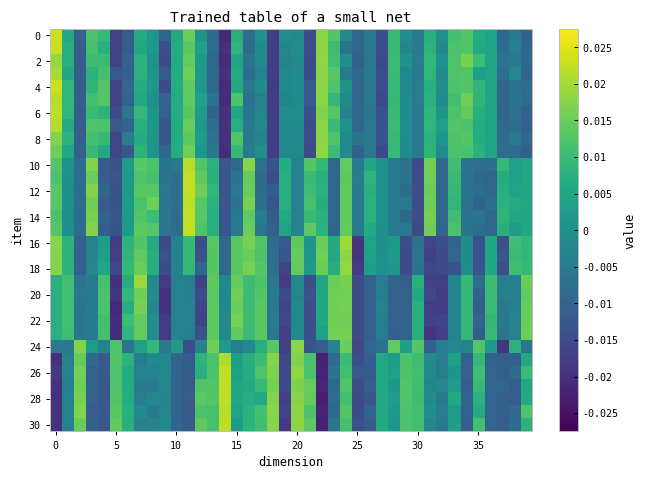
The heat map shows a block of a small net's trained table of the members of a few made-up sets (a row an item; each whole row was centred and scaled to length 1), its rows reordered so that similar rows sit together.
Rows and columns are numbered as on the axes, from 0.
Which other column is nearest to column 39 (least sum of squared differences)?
6
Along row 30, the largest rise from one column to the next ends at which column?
20
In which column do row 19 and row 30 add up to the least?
19
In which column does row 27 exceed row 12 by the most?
14
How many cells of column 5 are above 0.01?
7
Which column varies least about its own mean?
25
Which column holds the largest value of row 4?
0
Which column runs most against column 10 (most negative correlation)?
27
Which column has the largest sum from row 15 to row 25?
24
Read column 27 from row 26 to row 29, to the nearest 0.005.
0.005 0.005 0.005 0.005
